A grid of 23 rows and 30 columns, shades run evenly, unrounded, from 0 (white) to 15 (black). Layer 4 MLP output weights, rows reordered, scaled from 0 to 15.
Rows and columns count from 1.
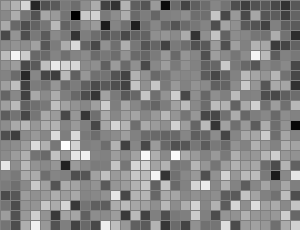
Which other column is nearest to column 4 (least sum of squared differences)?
29
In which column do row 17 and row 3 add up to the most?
7
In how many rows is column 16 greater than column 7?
12
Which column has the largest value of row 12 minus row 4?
22
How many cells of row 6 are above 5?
25
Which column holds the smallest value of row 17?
1
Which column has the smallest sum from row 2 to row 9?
2
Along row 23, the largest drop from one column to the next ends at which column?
11
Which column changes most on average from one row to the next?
8
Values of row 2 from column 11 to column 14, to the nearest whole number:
8 7 5 9
